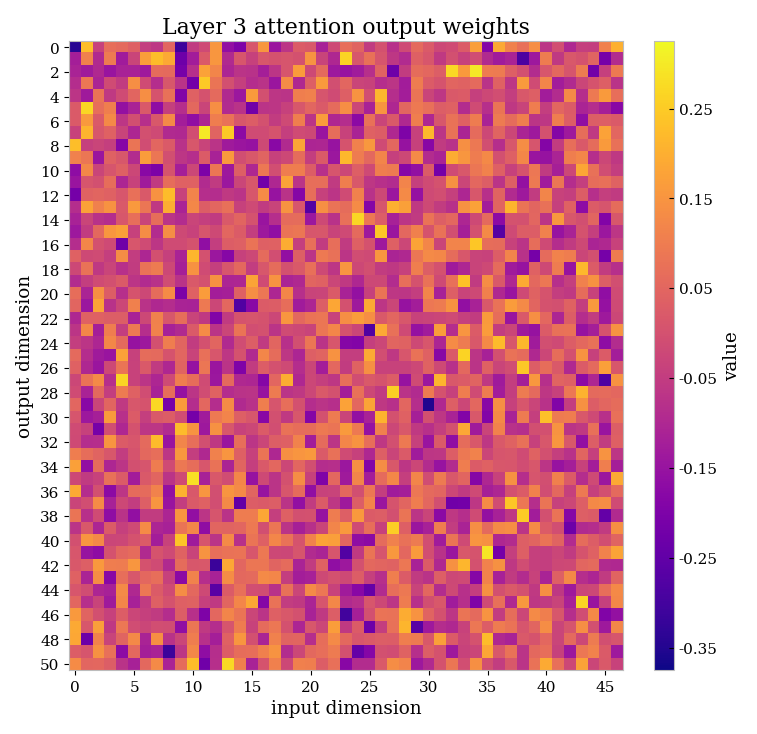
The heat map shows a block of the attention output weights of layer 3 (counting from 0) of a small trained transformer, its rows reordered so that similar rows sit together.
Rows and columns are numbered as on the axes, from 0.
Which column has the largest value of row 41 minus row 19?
27
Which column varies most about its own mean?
9
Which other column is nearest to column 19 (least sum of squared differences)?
26
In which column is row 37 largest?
37
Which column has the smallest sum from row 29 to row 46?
8
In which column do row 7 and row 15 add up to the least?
41
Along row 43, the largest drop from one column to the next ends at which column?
3
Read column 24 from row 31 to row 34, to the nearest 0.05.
0.1 0.15 -0.05 0.15
